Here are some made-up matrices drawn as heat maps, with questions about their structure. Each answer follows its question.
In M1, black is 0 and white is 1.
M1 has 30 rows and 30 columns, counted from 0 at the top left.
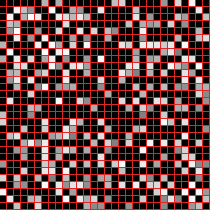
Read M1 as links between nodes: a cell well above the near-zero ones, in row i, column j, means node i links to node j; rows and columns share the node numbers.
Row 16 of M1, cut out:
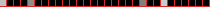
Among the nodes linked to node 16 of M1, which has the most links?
node 23
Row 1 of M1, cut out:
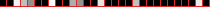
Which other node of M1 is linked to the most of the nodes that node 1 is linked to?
node 9
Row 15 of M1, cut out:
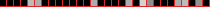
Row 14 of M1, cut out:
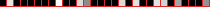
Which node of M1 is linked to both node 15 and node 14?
node 25
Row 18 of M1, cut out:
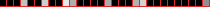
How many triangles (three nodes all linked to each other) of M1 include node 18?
8
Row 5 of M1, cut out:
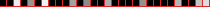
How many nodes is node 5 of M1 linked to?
10
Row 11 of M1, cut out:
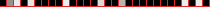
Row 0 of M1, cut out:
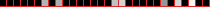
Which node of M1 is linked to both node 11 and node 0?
node 17
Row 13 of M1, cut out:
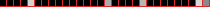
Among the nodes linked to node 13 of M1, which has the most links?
node 28
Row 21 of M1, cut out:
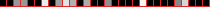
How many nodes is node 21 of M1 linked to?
11
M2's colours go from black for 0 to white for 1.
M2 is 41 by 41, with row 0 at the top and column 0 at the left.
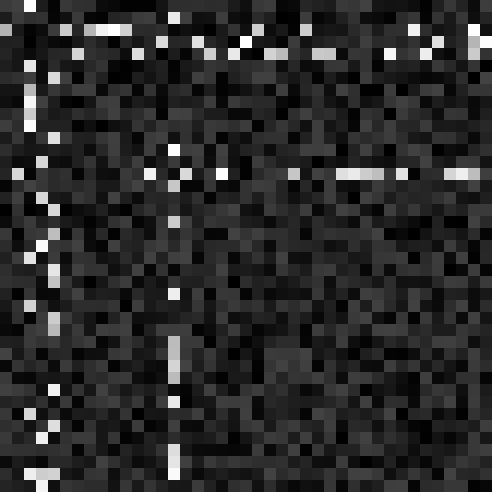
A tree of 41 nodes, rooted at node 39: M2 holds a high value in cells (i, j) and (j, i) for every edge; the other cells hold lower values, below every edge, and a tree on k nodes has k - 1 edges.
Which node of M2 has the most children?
14
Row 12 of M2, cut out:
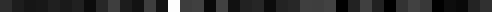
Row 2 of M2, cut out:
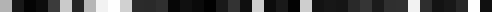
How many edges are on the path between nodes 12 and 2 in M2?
3
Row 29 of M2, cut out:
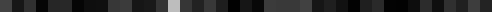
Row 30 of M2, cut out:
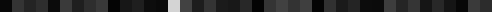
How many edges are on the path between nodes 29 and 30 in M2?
2
